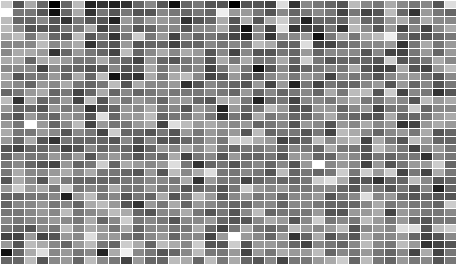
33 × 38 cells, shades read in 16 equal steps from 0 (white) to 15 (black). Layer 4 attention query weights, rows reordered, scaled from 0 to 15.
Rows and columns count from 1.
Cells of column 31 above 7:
13
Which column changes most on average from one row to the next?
35
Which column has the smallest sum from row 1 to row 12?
1
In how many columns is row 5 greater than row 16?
18
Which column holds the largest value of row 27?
33
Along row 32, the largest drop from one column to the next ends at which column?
10
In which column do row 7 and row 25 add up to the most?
6
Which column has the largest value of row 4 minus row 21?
27
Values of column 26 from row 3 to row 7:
13 11 6 2 6
